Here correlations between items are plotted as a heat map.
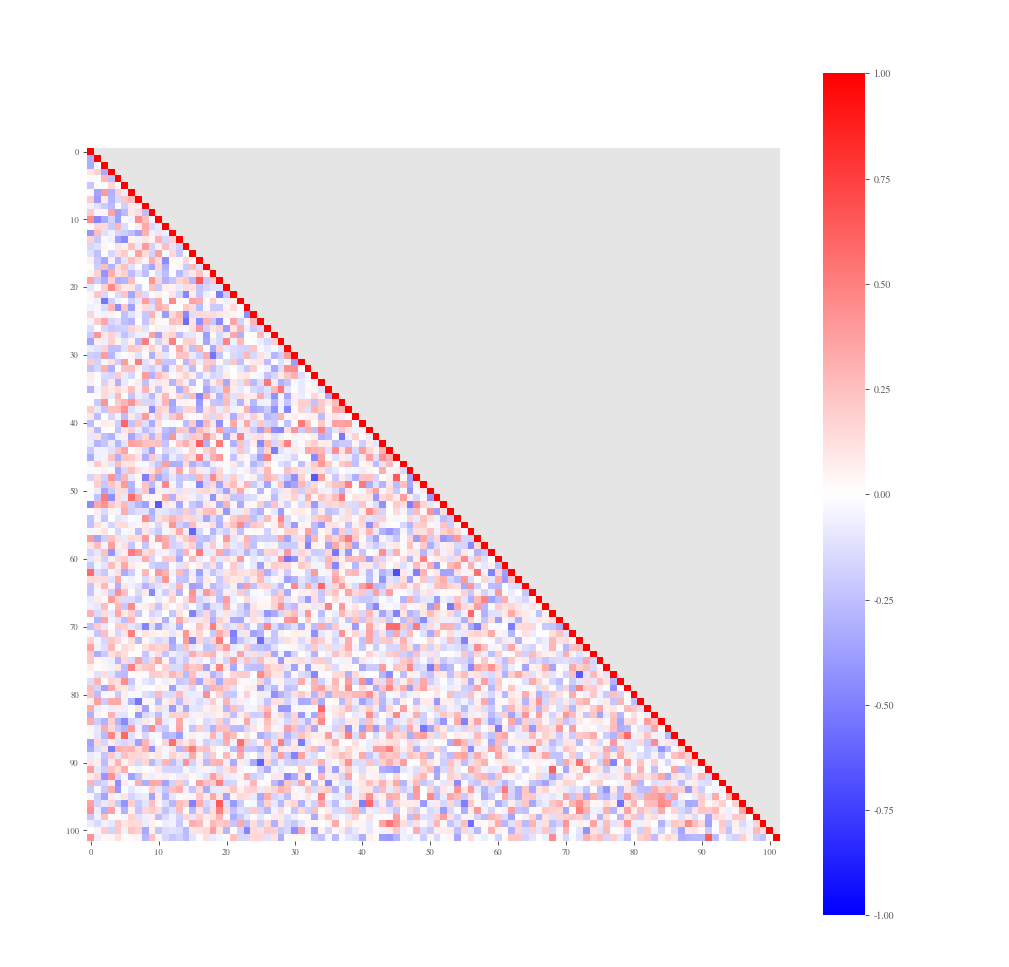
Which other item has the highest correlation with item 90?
72
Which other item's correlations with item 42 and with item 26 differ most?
34
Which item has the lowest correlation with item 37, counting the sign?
42
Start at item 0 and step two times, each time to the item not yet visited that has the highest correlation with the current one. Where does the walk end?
57
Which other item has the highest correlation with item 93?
19
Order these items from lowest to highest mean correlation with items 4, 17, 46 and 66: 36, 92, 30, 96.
96, 92, 30, 36
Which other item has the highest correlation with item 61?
94
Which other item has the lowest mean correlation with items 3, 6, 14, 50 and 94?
25
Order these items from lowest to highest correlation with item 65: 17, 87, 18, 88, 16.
16, 87, 18, 17, 88
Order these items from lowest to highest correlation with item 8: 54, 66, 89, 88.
66, 89, 88, 54
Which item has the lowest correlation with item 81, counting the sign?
7
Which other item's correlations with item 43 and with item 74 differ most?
29
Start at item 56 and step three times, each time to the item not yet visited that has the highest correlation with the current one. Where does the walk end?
101
